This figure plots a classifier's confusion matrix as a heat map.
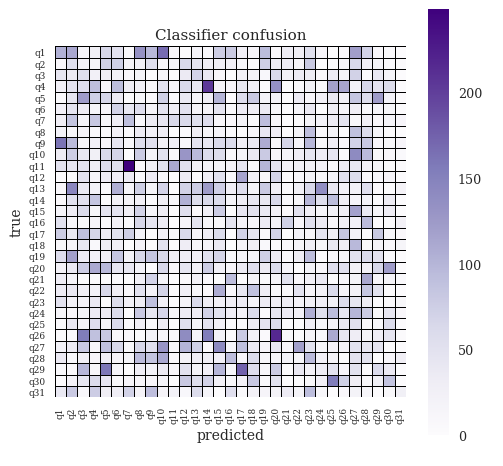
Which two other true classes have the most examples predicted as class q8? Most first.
q1, q28
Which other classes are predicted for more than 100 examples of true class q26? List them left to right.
q3, q12, q14, q20, q25
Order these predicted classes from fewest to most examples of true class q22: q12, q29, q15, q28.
q12, q29, q28, q15
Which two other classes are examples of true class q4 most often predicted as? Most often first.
q14, q20
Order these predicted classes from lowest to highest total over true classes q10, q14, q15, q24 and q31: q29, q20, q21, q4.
q29, q21, q20, q4
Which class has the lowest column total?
q31
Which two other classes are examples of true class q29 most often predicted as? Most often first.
q17, q5
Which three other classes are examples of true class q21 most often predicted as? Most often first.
q28, q16, q9
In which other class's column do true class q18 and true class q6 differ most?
q27
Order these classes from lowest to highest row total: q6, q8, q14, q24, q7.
q8, q6, q7, q14, q24
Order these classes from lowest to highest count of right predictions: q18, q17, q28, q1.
q18, q28, q17, q1
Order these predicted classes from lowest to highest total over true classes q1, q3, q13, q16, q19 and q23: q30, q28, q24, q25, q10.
q30, q25, q24, q28, q10
